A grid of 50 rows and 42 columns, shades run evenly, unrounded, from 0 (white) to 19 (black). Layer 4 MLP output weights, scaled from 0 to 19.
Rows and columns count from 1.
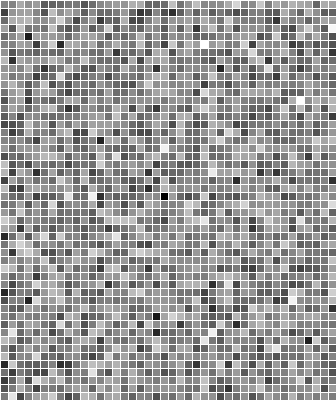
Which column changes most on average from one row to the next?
30
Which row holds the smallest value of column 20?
44
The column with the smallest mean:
26
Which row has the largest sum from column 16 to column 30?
2
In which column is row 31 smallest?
3
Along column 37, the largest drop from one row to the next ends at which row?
37
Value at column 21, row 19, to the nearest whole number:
1
